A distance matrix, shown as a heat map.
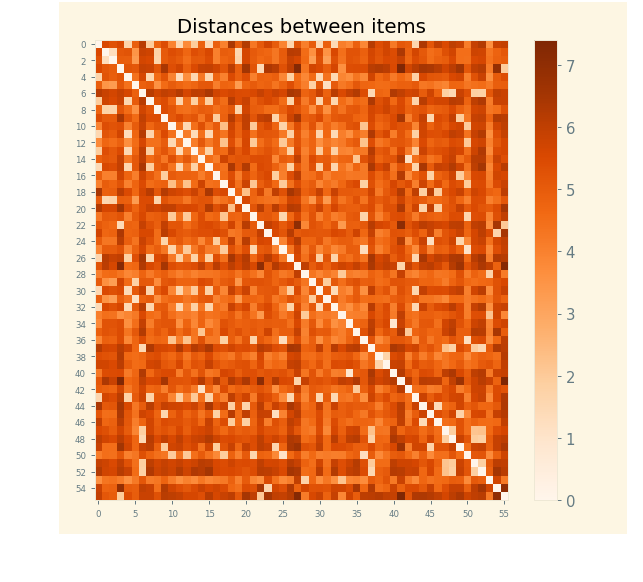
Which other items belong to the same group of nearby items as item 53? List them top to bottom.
28, 33
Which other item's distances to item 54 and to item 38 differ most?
39
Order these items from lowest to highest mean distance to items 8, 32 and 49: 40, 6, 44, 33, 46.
33, 40, 46, 44, 6
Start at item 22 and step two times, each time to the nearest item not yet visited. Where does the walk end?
55
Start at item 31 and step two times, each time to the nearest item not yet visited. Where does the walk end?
29
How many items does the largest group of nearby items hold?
10
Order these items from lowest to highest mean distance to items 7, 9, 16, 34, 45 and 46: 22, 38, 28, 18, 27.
28, 38, 18, 22, 27
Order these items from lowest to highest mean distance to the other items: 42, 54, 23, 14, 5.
5, 42, 14, 23, 54
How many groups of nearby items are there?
14
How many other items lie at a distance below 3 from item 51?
5
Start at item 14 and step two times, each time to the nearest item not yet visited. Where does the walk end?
35
